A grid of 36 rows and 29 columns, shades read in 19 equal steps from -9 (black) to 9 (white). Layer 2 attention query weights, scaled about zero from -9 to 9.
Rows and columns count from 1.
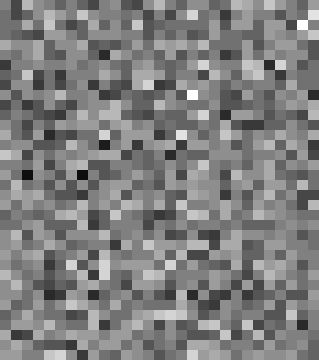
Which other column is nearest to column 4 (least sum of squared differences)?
1
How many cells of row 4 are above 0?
10
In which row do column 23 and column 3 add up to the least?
13
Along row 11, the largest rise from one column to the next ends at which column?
15
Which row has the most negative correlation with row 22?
32
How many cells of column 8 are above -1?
24
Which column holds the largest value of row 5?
19
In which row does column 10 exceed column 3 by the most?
14
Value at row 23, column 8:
4
